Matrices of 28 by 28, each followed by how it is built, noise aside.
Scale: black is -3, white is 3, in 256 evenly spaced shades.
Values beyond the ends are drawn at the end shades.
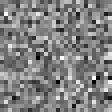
low rank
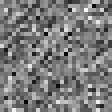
Hankel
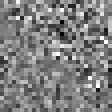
upper triangular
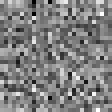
low rank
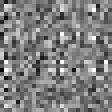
low rank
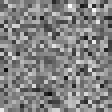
repeating rows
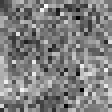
smooth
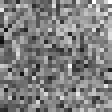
smooth
